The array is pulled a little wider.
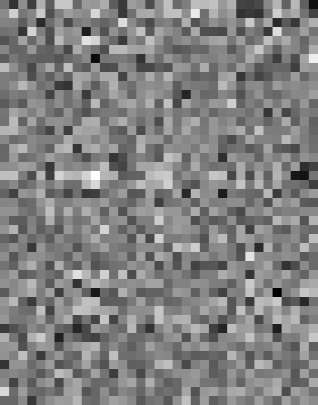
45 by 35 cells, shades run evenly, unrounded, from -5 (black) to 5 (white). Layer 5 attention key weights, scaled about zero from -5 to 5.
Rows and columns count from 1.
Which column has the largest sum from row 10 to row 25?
19
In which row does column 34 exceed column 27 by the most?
28
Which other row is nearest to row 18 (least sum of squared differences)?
42
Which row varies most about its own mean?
20
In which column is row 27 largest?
18
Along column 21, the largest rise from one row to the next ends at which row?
12
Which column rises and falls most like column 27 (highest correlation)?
29
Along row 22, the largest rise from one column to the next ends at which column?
22
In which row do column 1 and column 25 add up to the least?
37
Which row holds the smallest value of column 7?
38
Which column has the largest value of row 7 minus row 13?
35
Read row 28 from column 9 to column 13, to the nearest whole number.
-2 0 0 1 0
